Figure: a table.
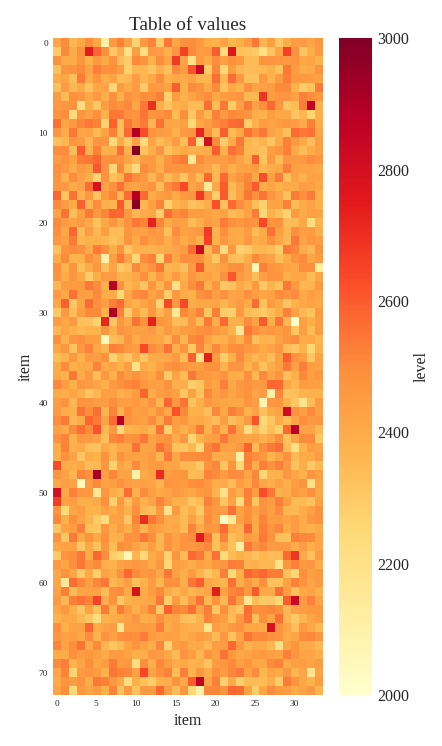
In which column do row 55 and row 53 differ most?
21
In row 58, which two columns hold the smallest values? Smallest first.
28, 14
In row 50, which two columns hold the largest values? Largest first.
0, 26
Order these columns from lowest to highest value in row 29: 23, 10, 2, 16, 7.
2, 10, 23, 7, 16
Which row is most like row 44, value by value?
38
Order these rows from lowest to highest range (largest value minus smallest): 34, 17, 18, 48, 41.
34, 41, 17, 18, 48
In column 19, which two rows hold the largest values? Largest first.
11, 35
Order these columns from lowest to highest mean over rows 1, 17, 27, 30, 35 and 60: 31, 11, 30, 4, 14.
11, 31, 14, 30, 4
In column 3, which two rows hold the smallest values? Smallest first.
49, 7
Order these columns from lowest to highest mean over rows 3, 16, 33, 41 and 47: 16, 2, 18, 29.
2, 16, 18, 29
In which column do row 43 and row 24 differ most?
30
